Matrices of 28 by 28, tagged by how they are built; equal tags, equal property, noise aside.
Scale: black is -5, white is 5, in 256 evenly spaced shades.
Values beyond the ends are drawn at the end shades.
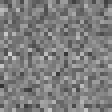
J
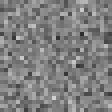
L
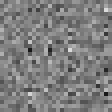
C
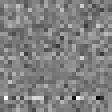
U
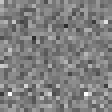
U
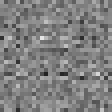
C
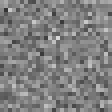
L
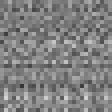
J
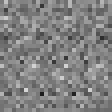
J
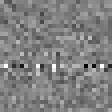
U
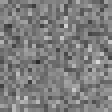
L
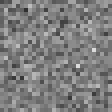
L
